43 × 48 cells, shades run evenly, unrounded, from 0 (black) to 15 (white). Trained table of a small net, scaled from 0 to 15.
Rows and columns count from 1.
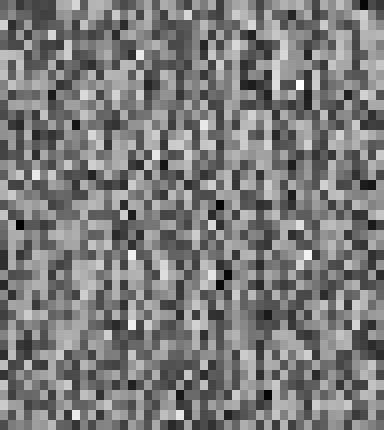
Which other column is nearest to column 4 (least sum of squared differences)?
11
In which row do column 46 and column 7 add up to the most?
4
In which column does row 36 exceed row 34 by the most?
39
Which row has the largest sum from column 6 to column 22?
28
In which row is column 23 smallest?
40
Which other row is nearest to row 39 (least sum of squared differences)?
22
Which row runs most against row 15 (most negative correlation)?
8
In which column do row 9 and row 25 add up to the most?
35
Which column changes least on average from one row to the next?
25
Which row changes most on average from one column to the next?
42
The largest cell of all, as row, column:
9, 38
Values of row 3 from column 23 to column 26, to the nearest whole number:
5 5 7 11
